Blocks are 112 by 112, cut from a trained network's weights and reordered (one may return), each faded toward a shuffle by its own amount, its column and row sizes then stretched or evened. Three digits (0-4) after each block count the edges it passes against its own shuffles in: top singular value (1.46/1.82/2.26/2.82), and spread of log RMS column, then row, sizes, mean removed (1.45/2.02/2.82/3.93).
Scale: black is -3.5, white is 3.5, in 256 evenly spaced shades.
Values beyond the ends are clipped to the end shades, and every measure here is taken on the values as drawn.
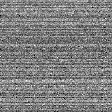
4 2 1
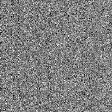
0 2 0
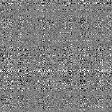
0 3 4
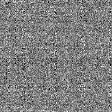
0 3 1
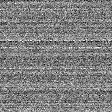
3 0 2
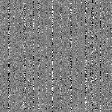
1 4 1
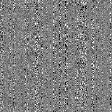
0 4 1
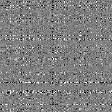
2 3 4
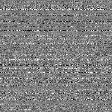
1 1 4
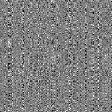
4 3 1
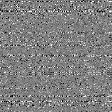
3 0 3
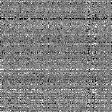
3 3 3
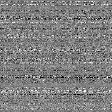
2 1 4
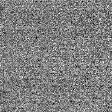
0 2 0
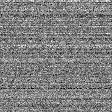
3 0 2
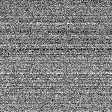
3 0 2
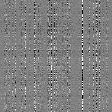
3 4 0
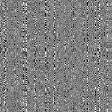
4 4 0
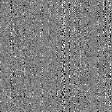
1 4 2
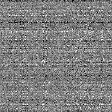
3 3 2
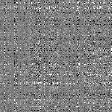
1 4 3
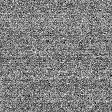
1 0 0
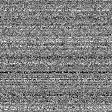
3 0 3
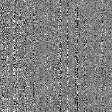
2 4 1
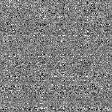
0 2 3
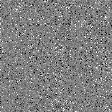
1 2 0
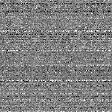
3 2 3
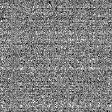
2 3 0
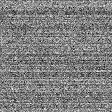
3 1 0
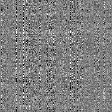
1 4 0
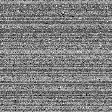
4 1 0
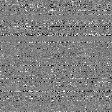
1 1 4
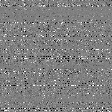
1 1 4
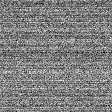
3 0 1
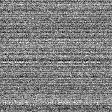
4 1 2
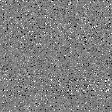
0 1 2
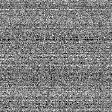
3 2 2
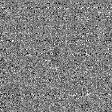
0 1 3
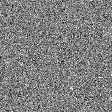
0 0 1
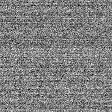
2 1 0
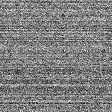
3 0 1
